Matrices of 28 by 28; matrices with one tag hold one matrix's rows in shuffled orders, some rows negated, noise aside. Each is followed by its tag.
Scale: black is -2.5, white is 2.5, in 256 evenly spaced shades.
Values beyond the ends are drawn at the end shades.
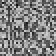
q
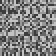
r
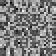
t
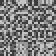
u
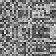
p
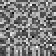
t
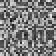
u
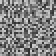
q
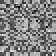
t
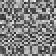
q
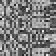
p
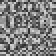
t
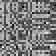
p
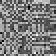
p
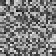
t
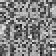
t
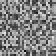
r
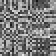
p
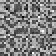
t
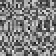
q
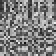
u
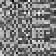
p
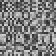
q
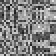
p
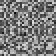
u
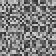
r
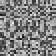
t
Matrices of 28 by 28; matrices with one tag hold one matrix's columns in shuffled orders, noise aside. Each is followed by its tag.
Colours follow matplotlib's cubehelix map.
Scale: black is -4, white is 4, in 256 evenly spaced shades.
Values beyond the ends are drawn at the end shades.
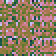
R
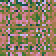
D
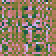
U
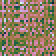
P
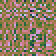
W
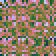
R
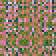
P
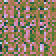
U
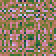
W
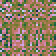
W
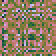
W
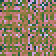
D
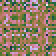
D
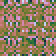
R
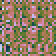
U
